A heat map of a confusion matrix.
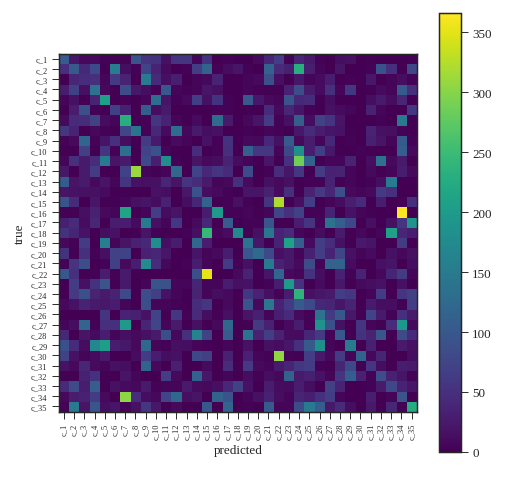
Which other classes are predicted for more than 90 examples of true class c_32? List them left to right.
c_14, c_23, c_29
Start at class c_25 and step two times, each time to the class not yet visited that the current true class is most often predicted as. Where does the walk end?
c_9
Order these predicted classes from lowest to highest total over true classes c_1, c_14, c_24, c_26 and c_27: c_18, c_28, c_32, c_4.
c_18, c_4, c_32, c_28
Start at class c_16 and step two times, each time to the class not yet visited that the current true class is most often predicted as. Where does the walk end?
c_7
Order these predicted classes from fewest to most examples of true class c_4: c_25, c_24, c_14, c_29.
c_14, c_25, c_29, c_24
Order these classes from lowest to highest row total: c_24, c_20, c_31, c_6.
c_6, c_31, c_20, c_24
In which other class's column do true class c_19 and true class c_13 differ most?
c_23
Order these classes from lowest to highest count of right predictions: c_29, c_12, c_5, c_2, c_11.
c_2, c_12, c_29, c_11, c_5
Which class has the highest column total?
c_24
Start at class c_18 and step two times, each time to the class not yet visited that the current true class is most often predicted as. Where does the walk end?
c_22
